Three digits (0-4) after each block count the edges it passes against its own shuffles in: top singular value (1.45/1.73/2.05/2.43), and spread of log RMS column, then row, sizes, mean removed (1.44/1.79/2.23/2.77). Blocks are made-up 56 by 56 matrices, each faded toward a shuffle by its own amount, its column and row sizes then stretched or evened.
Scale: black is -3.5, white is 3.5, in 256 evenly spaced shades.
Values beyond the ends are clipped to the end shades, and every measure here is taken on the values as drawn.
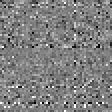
2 2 4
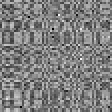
4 0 1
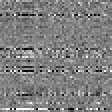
4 1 4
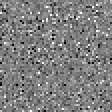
0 1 1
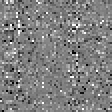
2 2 1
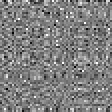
4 0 2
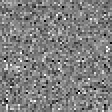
1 1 1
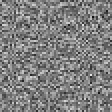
3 0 1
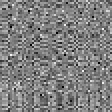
4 1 0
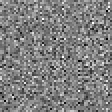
2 1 0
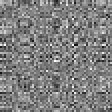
4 3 3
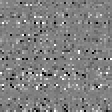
1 1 4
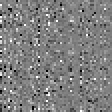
2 4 1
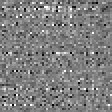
0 1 4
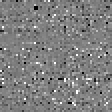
0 1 3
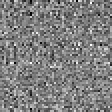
2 1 2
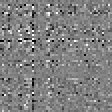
3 3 4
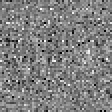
1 0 2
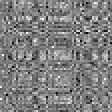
4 0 3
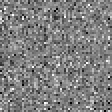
2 1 1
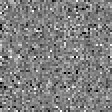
0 1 2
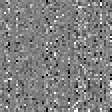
2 4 0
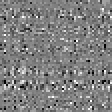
3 2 4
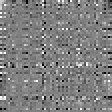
4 4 4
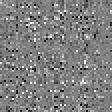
2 3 2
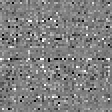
1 1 4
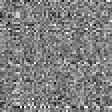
3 0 3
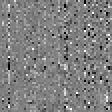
2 4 0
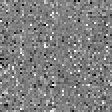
0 3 0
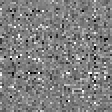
0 2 2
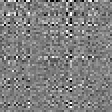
4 3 4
